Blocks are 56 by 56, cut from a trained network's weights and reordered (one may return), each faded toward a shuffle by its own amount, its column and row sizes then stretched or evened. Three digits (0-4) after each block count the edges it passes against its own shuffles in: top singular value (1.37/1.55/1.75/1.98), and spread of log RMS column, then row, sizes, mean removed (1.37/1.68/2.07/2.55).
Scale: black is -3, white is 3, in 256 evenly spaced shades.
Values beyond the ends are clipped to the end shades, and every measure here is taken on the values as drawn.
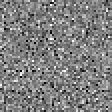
0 1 0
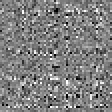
3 4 3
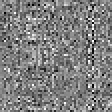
4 4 1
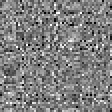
3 0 2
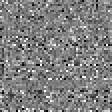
0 1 4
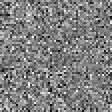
2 2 2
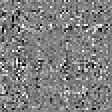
0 4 4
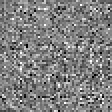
1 3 2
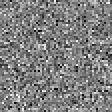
0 0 2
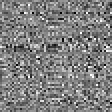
2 0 4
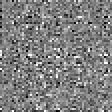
1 3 3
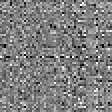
3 3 2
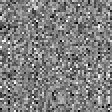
3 3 0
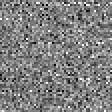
1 0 3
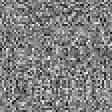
3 1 2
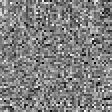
2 1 2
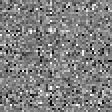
0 3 3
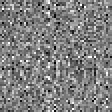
2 3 0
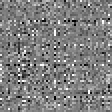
1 4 4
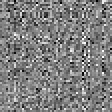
4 4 2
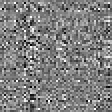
4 3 4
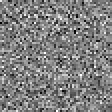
2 0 1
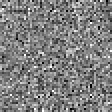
1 1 1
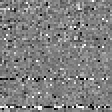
3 1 3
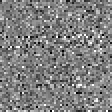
1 0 3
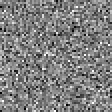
1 0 1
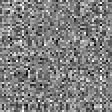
3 2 1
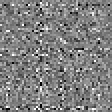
2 3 4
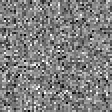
1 1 0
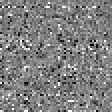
1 2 3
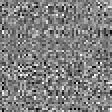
4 3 4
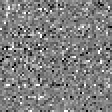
0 1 3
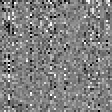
1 4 1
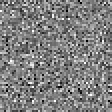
1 0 2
